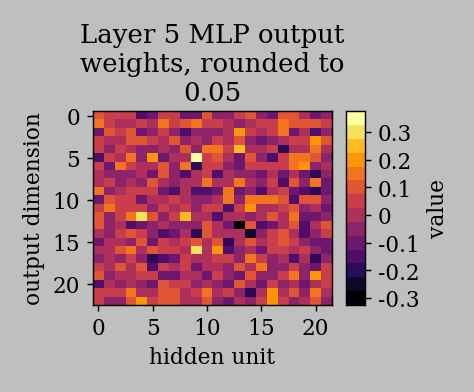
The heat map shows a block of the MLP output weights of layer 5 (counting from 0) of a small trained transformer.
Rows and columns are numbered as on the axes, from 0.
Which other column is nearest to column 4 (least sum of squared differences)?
8
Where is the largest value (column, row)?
9, 5
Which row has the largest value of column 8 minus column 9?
6
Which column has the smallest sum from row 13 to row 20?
12
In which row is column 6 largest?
1
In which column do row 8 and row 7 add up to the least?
17
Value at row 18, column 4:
0.1
